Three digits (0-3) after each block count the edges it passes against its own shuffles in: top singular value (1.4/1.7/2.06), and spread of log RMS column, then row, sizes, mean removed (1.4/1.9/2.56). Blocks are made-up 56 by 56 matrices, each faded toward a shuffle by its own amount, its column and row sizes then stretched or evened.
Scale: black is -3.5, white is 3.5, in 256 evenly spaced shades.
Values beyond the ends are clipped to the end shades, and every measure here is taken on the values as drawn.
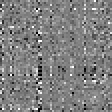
3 3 2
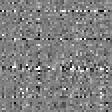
2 2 3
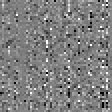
2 3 1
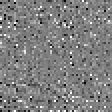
1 2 2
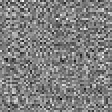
3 1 0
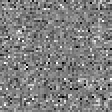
0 0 3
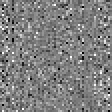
0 3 0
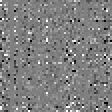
0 3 2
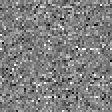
1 0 1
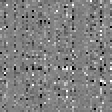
2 3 1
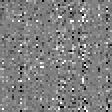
0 3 1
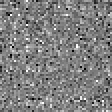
1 1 1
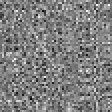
3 2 0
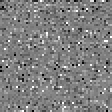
1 0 2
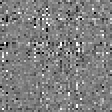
2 2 2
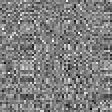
3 2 0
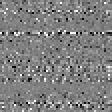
3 0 3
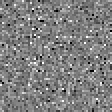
0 1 1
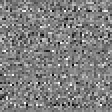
0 0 3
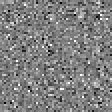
2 1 1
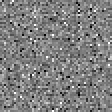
1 1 0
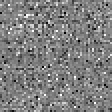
2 0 0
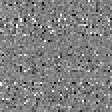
1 1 2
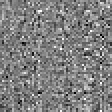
2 2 0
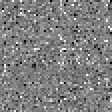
0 1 1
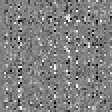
0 3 1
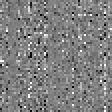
1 3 0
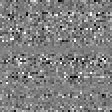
0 0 3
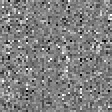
1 2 1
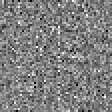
0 1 0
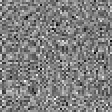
3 1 0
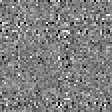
2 1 2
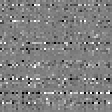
3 1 3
